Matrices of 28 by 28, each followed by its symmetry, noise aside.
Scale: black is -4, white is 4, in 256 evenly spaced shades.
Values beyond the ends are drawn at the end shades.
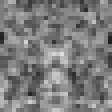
mirrored left to right.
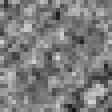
symmetric.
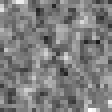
same after a half turn.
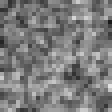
symmetric.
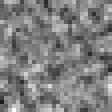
no symmetry.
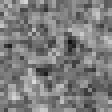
symmetric.
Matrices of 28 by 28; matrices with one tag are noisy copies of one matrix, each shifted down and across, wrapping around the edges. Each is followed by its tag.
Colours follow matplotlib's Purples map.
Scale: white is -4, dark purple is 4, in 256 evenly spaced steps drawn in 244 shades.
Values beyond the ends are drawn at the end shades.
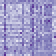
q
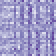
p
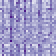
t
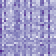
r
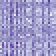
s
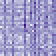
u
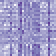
q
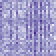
s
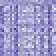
p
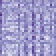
p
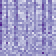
t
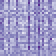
u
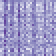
t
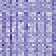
t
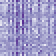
s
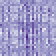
s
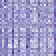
t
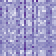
r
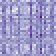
u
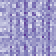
p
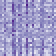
t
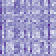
r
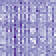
s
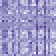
r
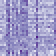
q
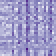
p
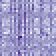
s
